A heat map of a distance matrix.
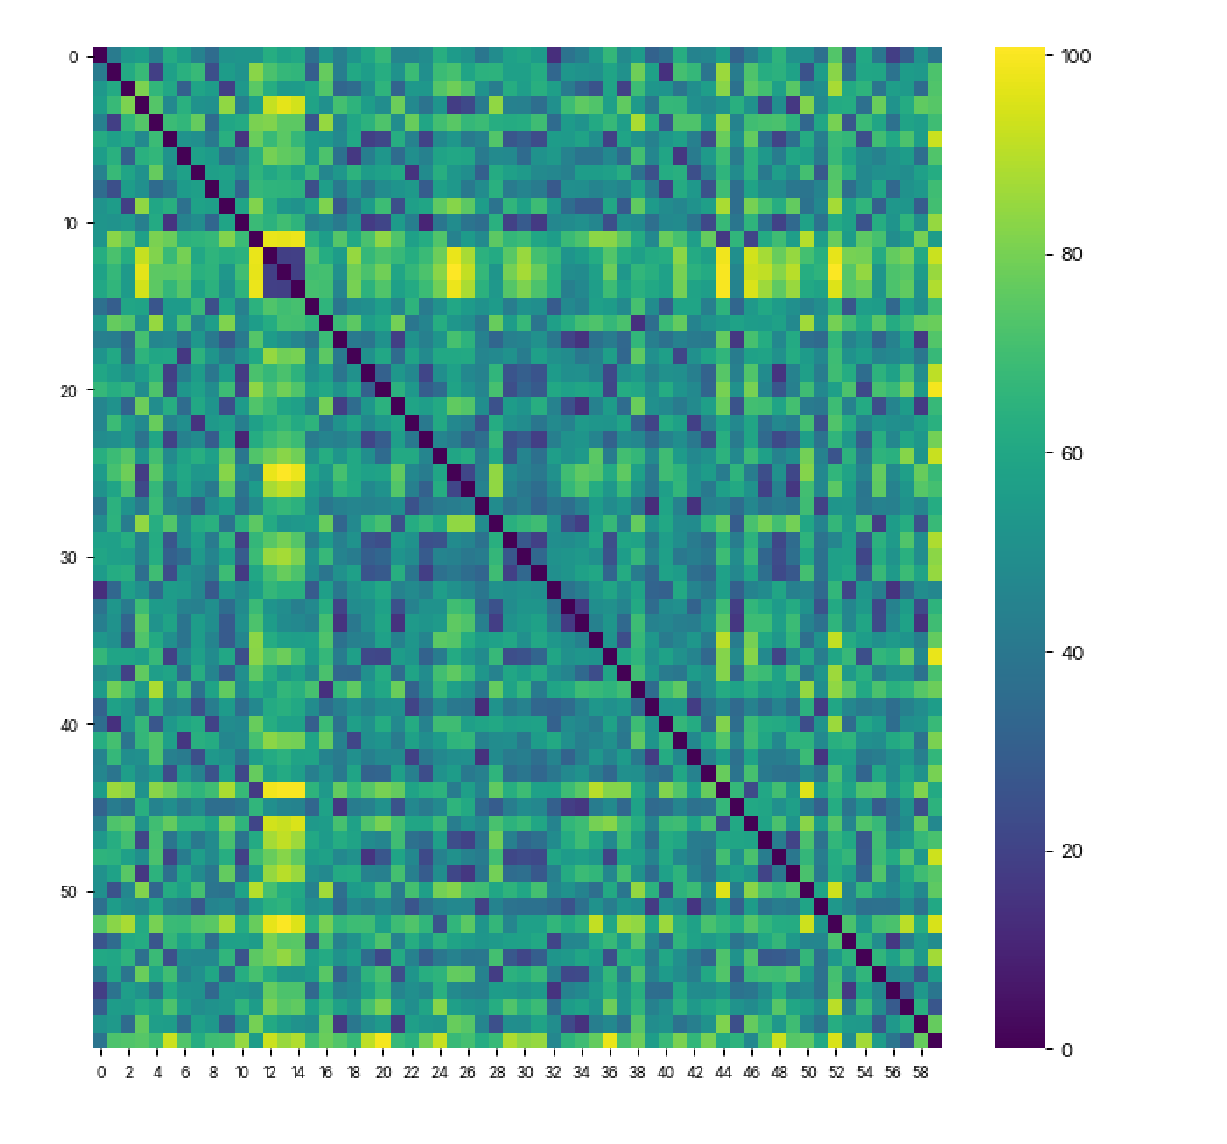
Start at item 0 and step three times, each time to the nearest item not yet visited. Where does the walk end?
53
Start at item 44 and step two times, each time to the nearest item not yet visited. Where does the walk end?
46
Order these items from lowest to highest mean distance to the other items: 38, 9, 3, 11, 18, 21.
21, 18, 9, 3, 38, 11
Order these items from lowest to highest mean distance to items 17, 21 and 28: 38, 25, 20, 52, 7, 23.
23, 7, 20, 52, 38, 25
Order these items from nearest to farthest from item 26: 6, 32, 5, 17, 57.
5, 32, 57, 6, 17
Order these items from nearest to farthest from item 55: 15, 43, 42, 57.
42, 57, 15, 43
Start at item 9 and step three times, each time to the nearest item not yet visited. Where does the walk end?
35
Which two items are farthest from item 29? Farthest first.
59, 13
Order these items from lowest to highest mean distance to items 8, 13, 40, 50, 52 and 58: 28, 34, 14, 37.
34, 37, 28, 14
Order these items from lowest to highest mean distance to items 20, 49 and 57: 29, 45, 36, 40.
29, 36, 45, 40
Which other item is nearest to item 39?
27
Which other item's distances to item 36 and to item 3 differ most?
25
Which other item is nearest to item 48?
19
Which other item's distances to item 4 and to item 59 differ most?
1
